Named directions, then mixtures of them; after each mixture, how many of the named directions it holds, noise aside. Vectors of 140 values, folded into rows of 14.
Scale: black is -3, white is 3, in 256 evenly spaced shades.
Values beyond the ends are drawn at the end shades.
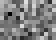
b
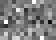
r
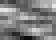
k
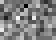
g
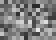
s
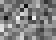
one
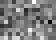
one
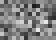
one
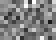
two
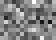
four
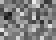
three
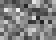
three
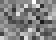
two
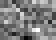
four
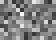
four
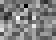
one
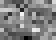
four
